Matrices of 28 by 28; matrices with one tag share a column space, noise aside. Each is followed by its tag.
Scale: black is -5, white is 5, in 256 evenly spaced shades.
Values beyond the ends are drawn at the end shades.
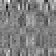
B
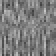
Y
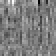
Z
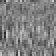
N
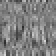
N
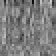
Z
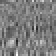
N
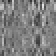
B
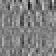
B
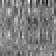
Z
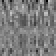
B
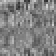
B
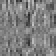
B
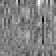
Z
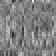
N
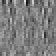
Z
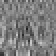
N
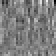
Z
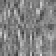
Y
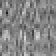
Y
